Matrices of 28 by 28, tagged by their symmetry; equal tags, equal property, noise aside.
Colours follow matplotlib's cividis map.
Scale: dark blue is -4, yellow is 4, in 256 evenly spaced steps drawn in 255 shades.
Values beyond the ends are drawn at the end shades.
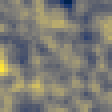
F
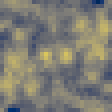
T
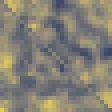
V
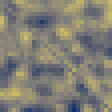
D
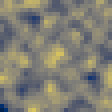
V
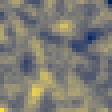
F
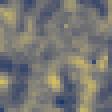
D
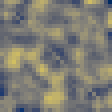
V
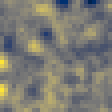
F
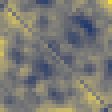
V
